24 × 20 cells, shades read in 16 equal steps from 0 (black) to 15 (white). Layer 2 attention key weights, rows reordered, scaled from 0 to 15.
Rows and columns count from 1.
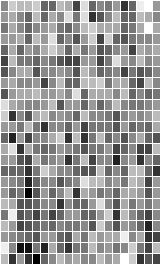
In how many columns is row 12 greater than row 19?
6
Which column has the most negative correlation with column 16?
5
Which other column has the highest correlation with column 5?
19
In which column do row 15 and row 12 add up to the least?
15
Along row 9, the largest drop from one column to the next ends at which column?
11
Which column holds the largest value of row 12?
4
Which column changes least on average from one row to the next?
17
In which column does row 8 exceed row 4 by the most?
13
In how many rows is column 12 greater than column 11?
11
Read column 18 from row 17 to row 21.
10 9 9 6 6
